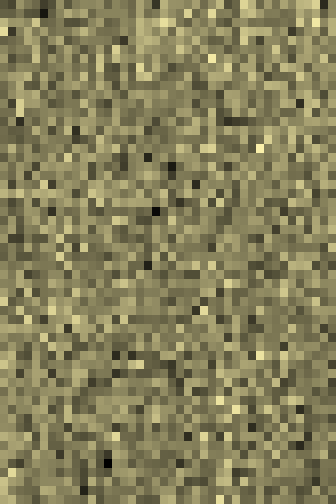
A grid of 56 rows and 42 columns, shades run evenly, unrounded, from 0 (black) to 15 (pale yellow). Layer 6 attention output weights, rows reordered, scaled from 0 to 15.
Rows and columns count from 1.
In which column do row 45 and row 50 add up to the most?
28
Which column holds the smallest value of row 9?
34
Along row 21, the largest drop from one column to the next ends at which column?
7
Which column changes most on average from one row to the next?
29
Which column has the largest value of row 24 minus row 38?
42
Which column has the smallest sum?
22
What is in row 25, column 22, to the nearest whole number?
12
